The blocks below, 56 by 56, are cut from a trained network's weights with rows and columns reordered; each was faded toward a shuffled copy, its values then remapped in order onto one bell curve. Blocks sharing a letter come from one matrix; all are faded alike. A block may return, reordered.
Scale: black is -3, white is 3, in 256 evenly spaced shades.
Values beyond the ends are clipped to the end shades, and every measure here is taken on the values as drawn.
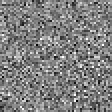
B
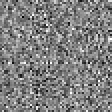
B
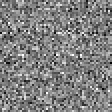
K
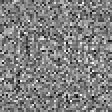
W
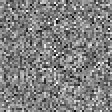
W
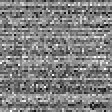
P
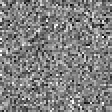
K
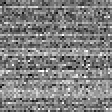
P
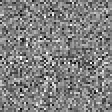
B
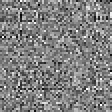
B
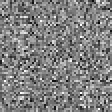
B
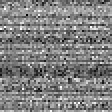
P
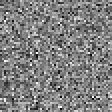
W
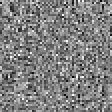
W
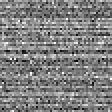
P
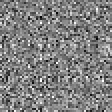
B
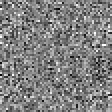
B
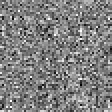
W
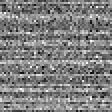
P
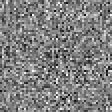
W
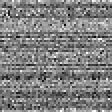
P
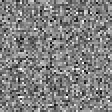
W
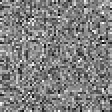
W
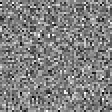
W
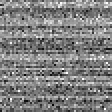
P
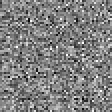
W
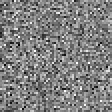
K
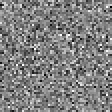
B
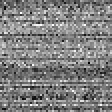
P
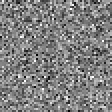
K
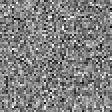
W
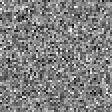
K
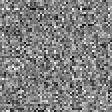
B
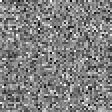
W
